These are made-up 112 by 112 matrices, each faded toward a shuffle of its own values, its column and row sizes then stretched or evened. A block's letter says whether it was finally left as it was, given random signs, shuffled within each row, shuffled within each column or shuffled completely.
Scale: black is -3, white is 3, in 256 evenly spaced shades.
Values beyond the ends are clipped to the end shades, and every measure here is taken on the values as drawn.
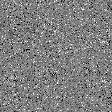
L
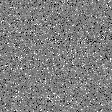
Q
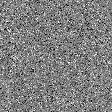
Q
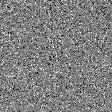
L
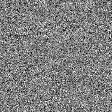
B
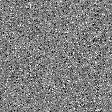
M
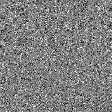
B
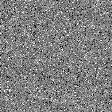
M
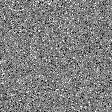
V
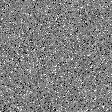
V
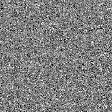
B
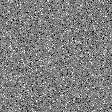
M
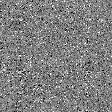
B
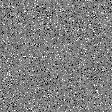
L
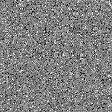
B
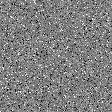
V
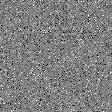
B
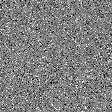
Q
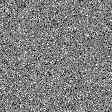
V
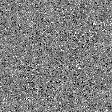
L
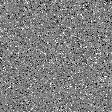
Q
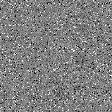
B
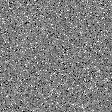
V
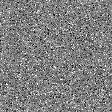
Q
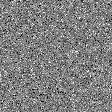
V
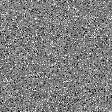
L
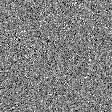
V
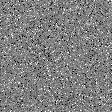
V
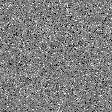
Q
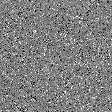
M
